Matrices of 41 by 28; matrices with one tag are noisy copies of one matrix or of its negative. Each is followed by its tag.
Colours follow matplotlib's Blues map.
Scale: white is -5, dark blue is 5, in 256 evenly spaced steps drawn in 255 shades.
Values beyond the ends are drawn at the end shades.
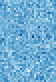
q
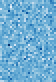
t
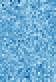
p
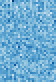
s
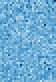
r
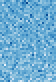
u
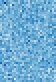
r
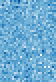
p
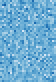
t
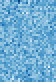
p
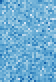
u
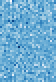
s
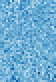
p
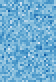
t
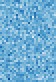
q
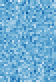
p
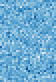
q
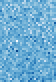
u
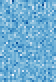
s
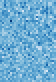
t
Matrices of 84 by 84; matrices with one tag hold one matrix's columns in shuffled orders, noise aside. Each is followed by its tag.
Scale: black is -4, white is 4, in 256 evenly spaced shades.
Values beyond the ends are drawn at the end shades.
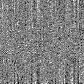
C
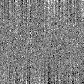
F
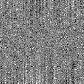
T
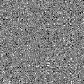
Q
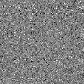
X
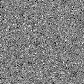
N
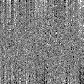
F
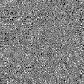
Q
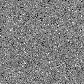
N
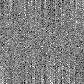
T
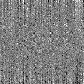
F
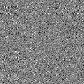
X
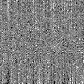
C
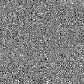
Q
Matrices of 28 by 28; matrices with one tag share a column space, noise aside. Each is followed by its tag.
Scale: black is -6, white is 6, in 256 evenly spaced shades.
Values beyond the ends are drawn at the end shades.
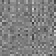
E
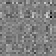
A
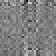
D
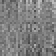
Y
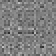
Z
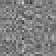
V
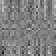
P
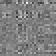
A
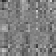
Y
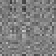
E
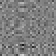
Z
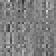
Y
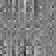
P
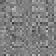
E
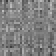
Y
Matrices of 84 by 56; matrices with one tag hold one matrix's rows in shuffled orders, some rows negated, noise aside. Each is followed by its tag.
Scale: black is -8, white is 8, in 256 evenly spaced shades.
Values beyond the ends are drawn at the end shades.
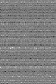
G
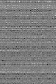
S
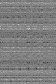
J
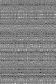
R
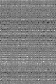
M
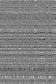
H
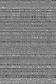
S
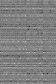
J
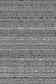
R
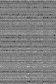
J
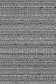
R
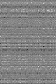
M
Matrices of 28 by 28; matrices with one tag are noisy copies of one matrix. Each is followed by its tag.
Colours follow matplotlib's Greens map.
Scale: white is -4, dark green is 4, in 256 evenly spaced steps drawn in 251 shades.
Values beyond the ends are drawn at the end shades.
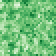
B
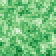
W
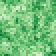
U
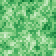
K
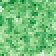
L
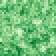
W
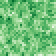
L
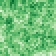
L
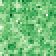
B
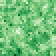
W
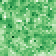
L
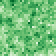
L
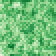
B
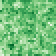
B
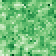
B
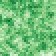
L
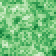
U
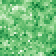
U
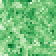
B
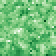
W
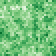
U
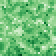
W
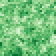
W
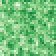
B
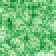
L
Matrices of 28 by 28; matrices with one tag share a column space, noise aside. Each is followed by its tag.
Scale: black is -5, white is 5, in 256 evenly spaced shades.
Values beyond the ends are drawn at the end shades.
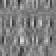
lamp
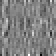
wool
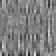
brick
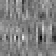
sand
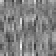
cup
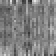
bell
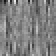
bell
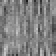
bell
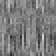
brick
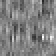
sand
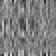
wool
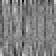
bell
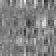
lamp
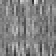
bell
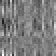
wool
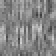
sand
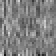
wool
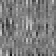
wool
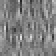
sand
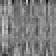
bell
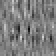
sand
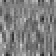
cup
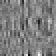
wool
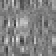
lamp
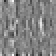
wool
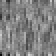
cup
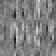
sand
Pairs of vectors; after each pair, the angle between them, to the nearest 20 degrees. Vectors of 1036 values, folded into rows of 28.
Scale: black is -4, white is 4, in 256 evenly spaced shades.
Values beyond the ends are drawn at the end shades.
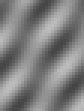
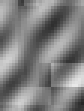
160 degrees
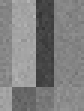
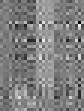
120 degrees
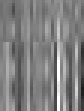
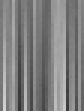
80 degrees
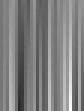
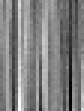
140 degrees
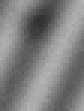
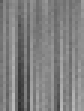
80 degrees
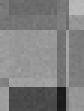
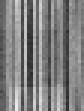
100 degrees
